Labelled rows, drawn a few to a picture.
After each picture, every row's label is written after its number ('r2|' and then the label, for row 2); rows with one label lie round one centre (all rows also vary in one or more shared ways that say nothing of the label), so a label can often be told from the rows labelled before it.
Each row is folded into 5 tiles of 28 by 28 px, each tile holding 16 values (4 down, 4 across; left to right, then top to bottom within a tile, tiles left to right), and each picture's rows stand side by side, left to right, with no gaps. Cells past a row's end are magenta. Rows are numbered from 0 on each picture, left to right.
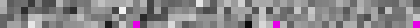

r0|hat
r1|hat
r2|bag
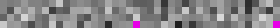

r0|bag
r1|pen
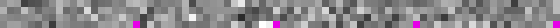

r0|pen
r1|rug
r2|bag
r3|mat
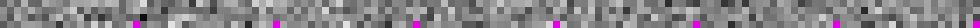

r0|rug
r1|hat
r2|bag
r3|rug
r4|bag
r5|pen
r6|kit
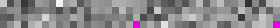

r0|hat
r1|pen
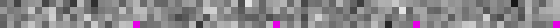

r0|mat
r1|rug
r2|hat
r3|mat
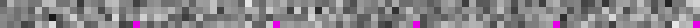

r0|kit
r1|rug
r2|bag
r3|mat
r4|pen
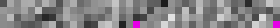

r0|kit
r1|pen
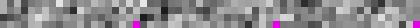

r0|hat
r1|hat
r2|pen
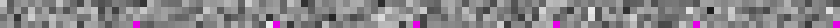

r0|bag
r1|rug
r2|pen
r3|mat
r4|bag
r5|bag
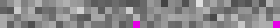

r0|bag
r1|pen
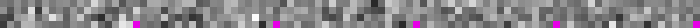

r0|rug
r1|kit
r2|mat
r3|kit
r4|kit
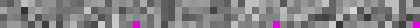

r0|kit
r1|hat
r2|rug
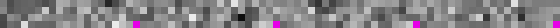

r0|pen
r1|rug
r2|rug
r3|rug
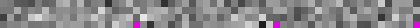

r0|pen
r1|pen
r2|kit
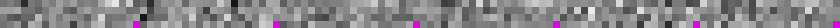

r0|hat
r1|mat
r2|rug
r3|hat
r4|bag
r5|hat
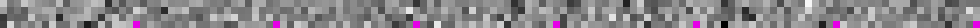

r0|kit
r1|kit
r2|bag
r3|mat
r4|mat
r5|hat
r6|bag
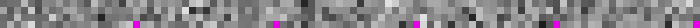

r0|rug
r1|bag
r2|hat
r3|bag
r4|hat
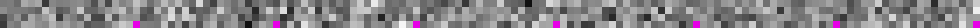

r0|mat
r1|bag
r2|rug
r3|pen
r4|bag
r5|kit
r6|mat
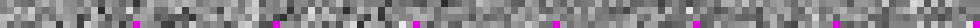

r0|bag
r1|kit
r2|bag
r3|pen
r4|bag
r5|kit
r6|rug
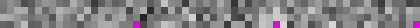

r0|pen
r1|mat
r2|bag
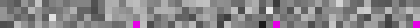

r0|mat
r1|bag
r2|bag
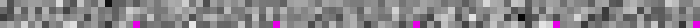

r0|bag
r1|kit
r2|kit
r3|rug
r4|rug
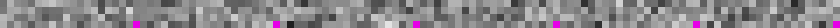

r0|bag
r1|pen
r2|pen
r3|mat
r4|pen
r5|mat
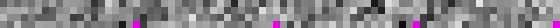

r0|mat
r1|mat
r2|mat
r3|hat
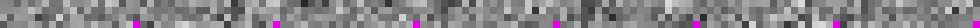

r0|rug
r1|mat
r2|pen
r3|hat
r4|hat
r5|kit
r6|hat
